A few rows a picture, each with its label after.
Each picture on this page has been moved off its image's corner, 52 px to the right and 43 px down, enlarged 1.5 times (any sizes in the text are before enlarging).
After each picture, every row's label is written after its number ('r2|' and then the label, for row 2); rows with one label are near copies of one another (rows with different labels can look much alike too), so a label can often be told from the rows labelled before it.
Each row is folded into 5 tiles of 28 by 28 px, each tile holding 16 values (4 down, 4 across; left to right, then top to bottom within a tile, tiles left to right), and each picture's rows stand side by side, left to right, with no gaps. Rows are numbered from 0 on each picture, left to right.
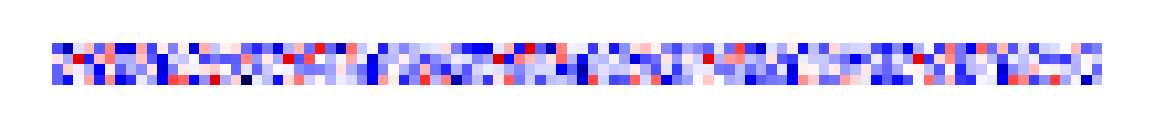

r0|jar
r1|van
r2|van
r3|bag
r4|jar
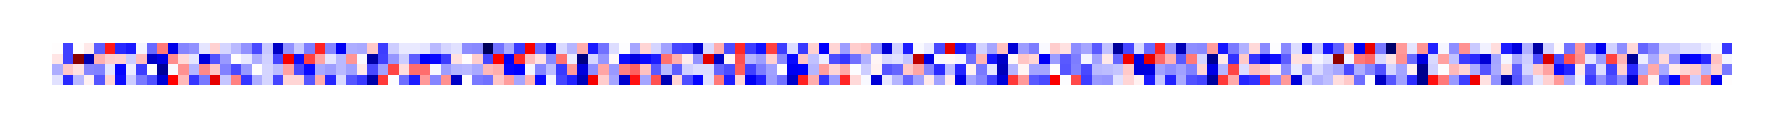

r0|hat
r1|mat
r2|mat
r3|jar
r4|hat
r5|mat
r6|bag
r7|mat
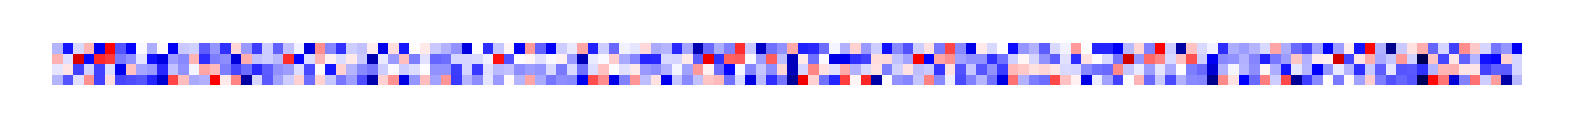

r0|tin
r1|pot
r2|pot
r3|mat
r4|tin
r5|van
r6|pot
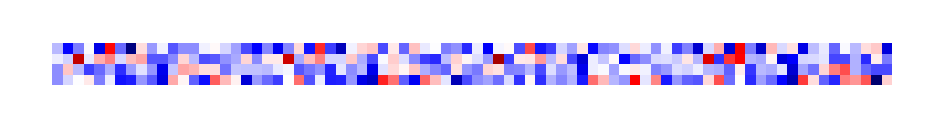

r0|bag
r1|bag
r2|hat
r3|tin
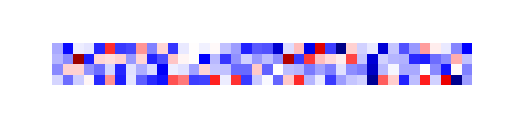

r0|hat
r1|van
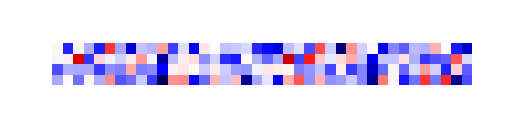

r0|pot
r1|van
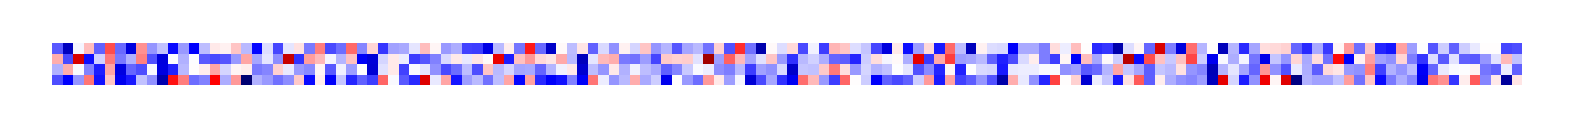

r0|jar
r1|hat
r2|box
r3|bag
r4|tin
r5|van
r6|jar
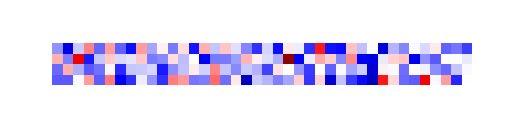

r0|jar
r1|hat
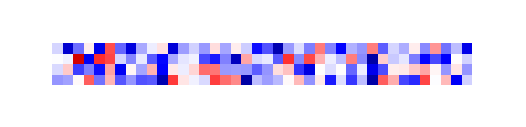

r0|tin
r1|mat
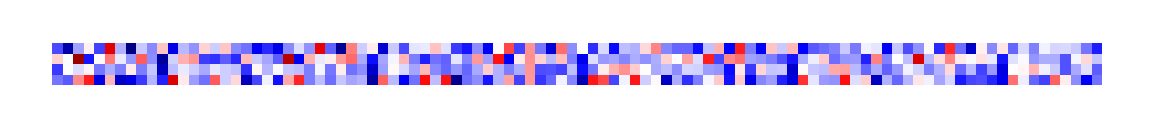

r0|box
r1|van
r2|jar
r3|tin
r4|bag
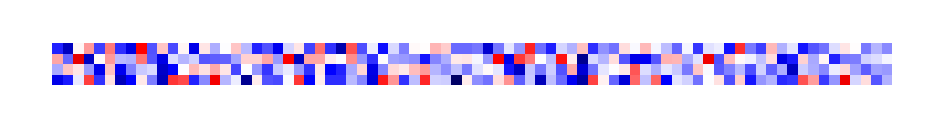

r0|jar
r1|jar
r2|mat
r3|hat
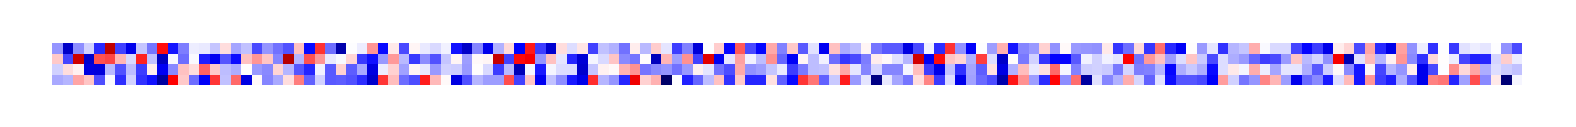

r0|mat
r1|bag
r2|tin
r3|jar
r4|mat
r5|bag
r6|jar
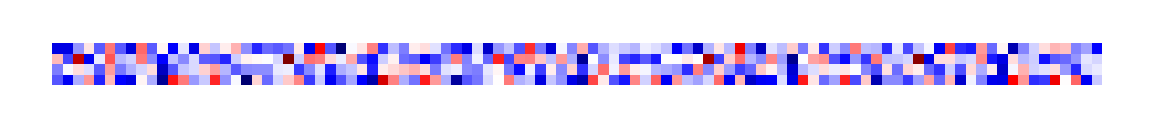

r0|jar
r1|bag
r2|mat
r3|box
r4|hat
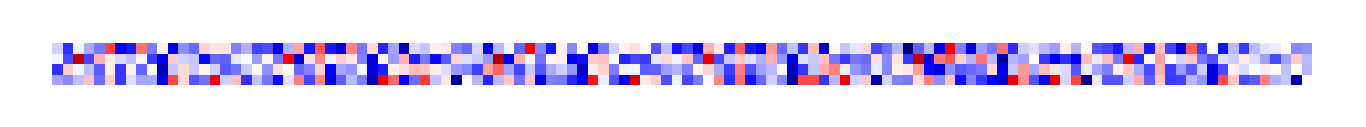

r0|hat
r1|jar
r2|hat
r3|jar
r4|mat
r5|jar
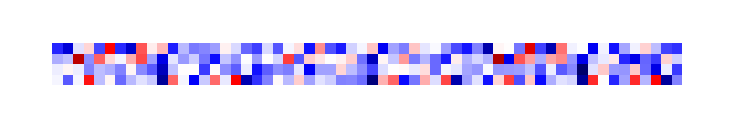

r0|van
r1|pot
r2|van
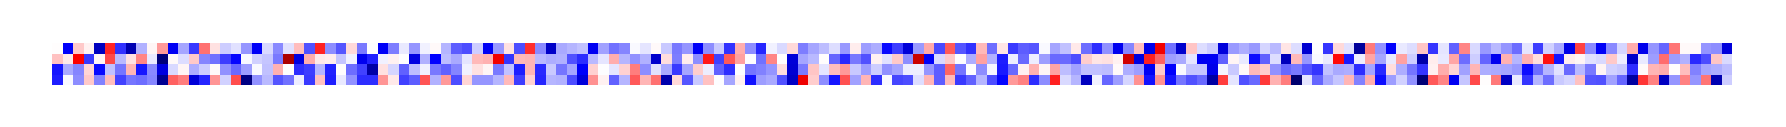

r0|pot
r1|hat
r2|tin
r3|mat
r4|jar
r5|tin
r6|pot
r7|pot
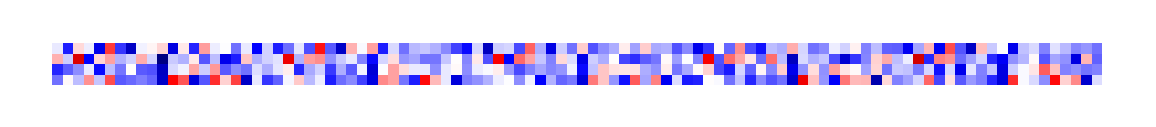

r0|pot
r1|bag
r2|mat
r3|mat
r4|tin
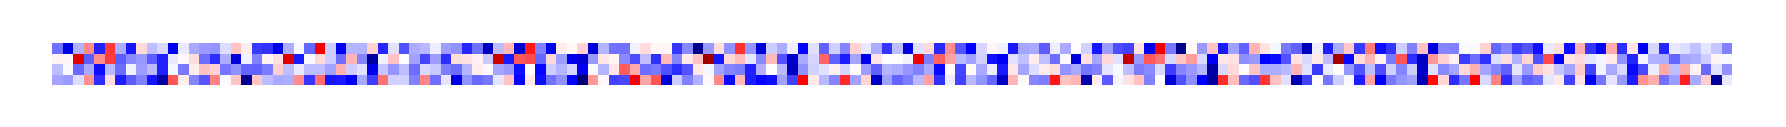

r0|tin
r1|box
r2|tin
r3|box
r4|tin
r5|bag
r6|hat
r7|jar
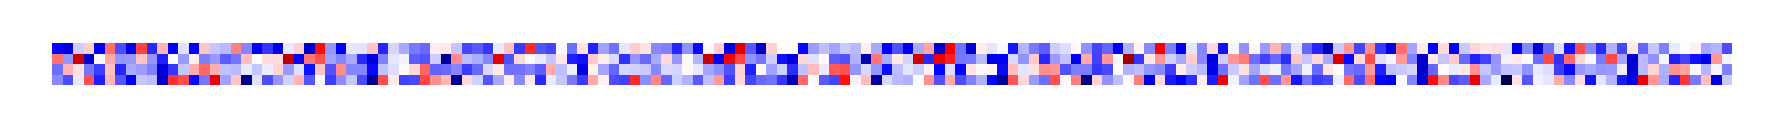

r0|jar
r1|tin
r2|hat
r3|tin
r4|tin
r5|box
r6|jar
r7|mat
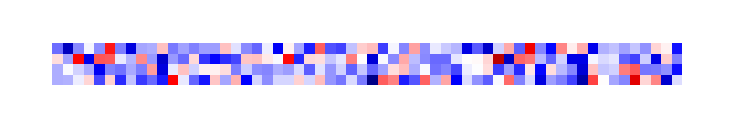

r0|mat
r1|pot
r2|tin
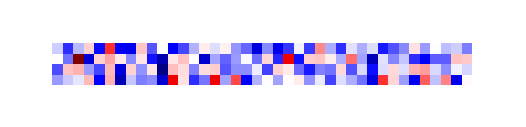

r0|hat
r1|mat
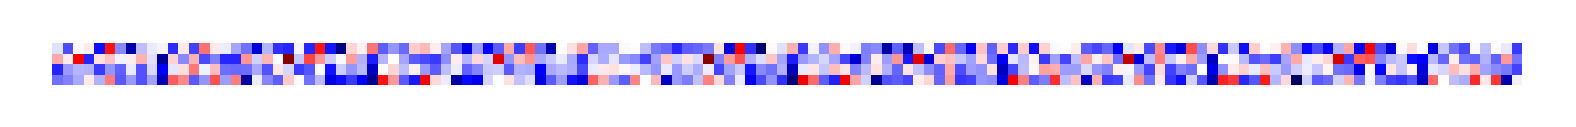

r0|pot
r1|bag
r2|bag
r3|bag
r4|jar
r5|jar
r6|tin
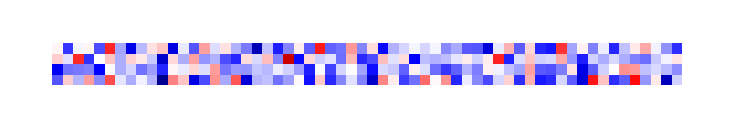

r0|pot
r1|hat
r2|jar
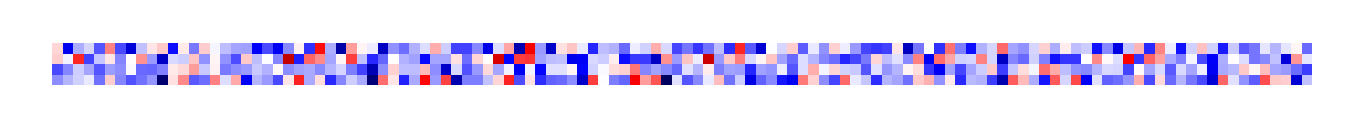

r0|pot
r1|van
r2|tin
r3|bag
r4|mat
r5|tin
